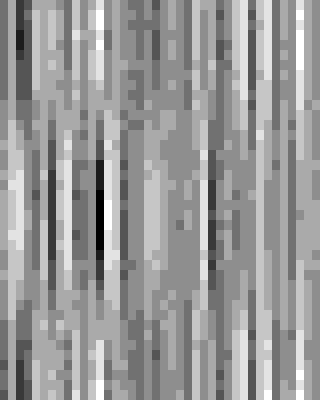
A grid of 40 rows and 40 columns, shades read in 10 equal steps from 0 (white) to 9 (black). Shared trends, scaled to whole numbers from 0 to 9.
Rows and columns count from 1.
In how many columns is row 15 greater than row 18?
7
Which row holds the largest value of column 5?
20
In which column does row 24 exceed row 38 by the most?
13
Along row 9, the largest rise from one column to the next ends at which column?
32
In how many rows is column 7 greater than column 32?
15
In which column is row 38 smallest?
38
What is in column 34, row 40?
0
